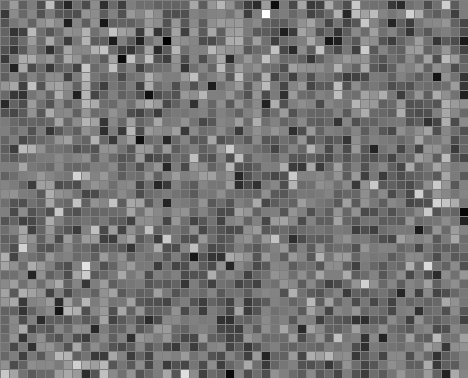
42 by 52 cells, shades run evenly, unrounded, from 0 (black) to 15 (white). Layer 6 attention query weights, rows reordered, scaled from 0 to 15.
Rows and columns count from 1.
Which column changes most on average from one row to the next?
49
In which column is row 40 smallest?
30
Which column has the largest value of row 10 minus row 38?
10
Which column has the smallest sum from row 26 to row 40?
26
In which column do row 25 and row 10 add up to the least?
52
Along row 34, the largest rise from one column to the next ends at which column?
8
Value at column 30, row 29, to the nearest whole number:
9
